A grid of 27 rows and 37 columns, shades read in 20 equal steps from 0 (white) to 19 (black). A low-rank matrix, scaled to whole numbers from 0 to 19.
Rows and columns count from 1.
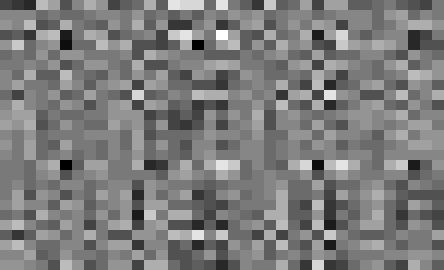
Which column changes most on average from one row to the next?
19
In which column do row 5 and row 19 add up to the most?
17
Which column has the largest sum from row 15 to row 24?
12
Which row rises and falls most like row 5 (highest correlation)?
20
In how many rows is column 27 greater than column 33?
13
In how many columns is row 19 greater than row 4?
20
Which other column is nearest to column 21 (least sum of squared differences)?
36
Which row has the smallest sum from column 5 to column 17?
1
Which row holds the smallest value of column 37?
10
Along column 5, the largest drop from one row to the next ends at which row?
4
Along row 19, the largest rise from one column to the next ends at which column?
28
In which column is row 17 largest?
6
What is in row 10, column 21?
8
